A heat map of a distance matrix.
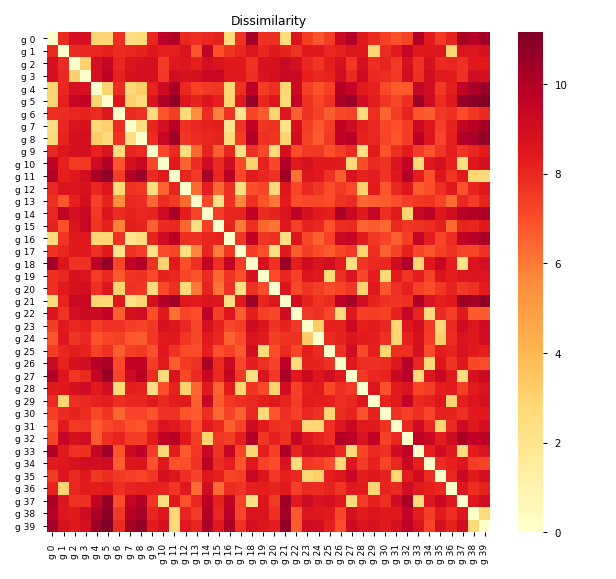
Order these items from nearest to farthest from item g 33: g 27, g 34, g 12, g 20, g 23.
g 27, g 12, g 20, g 34, g 23
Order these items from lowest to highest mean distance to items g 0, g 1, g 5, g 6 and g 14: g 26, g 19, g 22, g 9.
g 9, g 19, g 22, g 26
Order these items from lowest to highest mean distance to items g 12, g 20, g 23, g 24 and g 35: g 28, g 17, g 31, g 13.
g 31, g 17, g 28, g 13
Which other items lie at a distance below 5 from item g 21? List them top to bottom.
g 0, g 4, g 5, g 7, g 8, g 16
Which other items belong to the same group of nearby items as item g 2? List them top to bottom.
g 3
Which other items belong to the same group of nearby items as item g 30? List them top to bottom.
g 19, g 25
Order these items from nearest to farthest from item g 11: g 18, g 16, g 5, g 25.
g 25, g 18, g 16, g 5
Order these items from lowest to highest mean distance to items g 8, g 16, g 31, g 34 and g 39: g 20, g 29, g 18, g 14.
g 20, g 29, g 14, g 18
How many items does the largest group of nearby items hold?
7
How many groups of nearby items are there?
11
